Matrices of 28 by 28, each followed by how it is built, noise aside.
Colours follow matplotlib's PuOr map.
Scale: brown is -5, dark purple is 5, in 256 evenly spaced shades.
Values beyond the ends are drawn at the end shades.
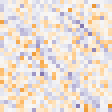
Toeplitz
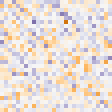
Toeplitz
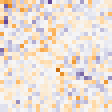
block diagonal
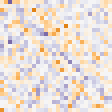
Toeplitz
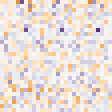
repeating columns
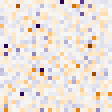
sparse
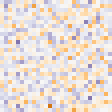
repeating rows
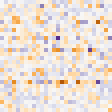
uneven rows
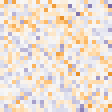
Toeplitz
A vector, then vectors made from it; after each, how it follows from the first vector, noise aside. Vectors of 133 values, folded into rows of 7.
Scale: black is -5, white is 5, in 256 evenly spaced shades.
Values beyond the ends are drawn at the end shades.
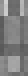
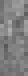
wrapped around, shrunk.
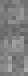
wrapped around, shrunk.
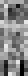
reversed, negated, scaled up.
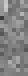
partly zeroed.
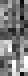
wrapped around, scaled up.
